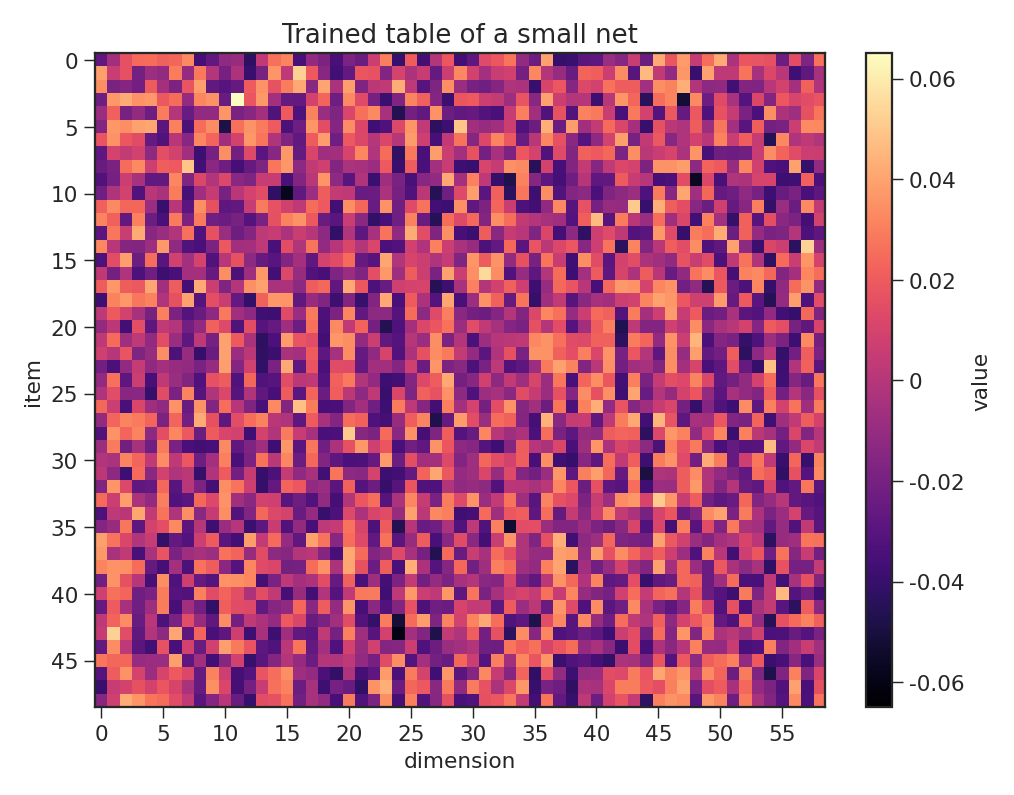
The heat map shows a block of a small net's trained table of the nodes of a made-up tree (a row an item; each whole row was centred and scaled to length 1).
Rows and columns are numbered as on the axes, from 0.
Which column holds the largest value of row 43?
1
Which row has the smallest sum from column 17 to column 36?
32
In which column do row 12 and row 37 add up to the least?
27
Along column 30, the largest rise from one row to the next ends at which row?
9
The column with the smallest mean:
24
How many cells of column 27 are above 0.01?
13
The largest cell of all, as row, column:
3, 11
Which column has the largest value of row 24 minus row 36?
54
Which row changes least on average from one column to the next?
2
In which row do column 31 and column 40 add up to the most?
16
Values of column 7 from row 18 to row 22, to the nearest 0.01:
0.04 -0.03 -0.02 -0.03 -0.01
